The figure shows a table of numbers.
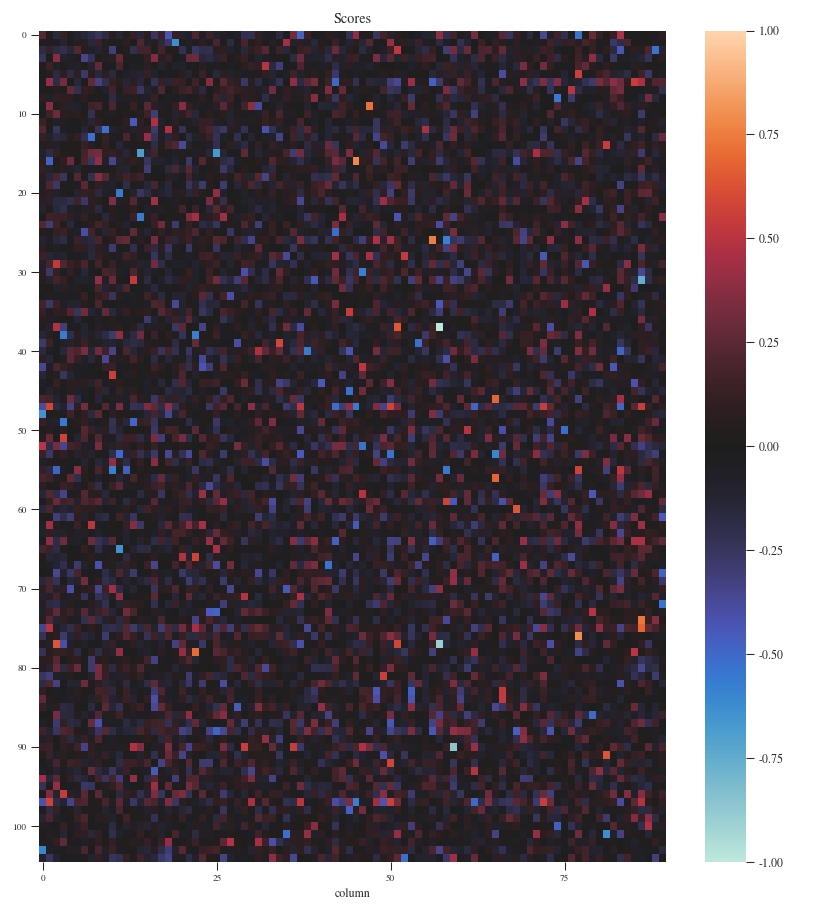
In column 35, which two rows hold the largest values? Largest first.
1, 37
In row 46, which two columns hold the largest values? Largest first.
65, 83
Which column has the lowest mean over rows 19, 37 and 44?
57
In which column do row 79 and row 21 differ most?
16
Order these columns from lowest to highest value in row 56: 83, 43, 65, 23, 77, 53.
77, 23, 43, 53, 83, 65
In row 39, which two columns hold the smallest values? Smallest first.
54, 28
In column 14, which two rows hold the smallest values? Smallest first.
15, 23
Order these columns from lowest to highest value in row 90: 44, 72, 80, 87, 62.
44, 72, 80, 87, 62
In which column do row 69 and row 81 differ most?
49
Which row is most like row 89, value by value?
4
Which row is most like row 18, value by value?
80
